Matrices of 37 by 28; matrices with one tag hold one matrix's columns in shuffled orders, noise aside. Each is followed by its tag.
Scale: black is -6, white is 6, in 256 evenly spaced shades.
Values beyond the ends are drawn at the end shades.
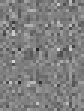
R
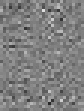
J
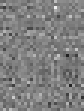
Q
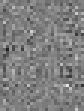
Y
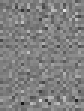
J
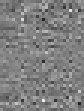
J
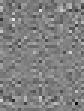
J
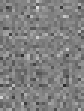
Q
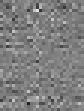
J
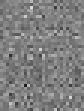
Q
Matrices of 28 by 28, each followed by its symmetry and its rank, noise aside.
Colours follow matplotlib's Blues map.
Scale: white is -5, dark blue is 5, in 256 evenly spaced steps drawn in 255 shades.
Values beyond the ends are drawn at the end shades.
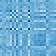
symmetric, rank one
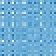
symmetric, rank one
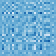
symmetric, rank two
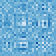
symmetric, rank three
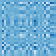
antisymmetric, rank two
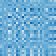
antisymmetric, rank two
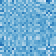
no symmetry, rank three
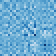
symmetric, rank three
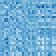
no symmetry, rank three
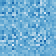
symmetric, rank three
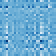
no symmetry, rank two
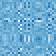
no symmetry, rank three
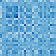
symmetric, rank two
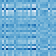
no symmetry, rank one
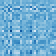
no symmetry, rank two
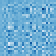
antisymmetric, rank two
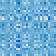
antisymmetric, rank two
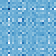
symmetric, rank two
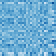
no symmetry, rank two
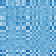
symmetric, rank one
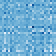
no symmetry, rank three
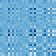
symmetric, rank one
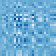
no symmetry, rank two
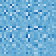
antisymmetric, rank two
